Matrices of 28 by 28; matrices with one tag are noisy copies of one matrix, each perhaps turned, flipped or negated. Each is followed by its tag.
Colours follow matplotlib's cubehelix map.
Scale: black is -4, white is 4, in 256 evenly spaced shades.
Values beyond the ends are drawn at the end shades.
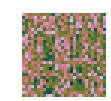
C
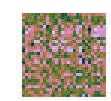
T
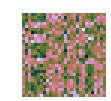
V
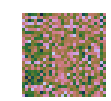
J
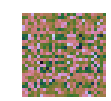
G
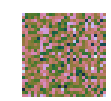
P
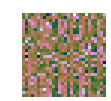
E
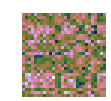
V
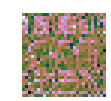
J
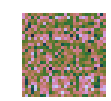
J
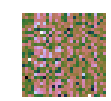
T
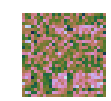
V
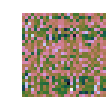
J
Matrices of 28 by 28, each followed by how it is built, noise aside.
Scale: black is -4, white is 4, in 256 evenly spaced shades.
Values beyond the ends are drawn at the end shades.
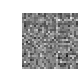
blocks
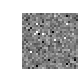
sparse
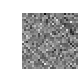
Toeplitz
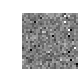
sparse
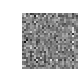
low rank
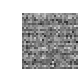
blocks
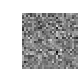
low rank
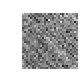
Toeplitz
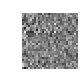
low rank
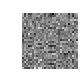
blocks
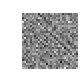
Toeplitz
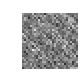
Toeplitz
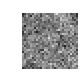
smooth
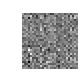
low rank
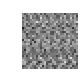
repeating columns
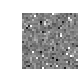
sparse
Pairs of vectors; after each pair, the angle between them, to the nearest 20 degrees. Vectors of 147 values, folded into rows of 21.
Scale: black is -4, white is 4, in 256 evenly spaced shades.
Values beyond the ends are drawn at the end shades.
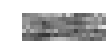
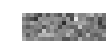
120 degrees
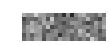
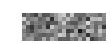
140 degrees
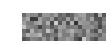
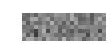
120 degrees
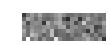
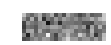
100 degrees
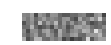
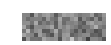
140 degrees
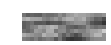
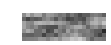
160 degrees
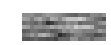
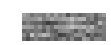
40 degrees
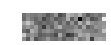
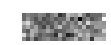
20 degrees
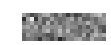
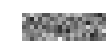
140 degrees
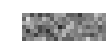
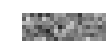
20 degrees
